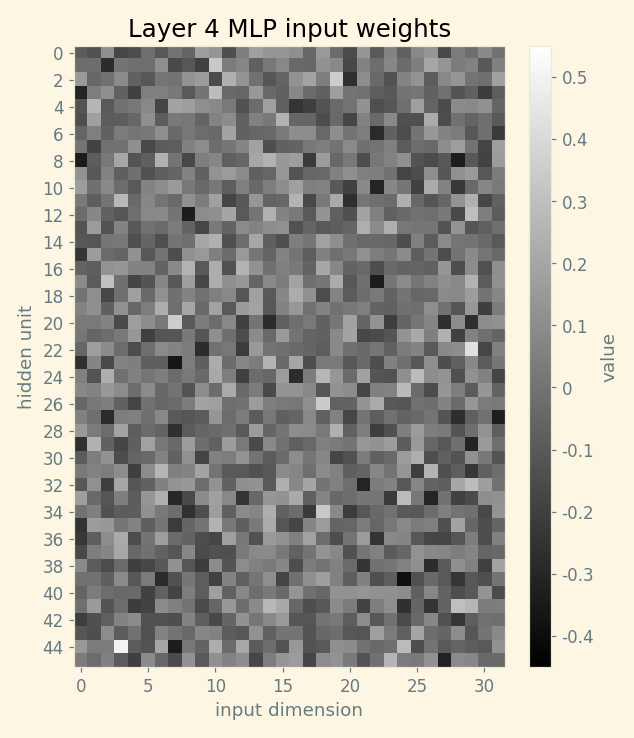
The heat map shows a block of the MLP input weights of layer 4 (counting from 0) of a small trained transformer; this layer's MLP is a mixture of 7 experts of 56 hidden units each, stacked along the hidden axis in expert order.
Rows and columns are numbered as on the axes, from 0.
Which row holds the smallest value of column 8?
12
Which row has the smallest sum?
39
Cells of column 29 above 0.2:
6
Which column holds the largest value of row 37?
3
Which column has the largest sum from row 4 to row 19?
10
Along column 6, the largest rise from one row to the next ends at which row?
8
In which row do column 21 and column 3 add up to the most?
44
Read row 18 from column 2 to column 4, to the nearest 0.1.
-0.2 0 0.2
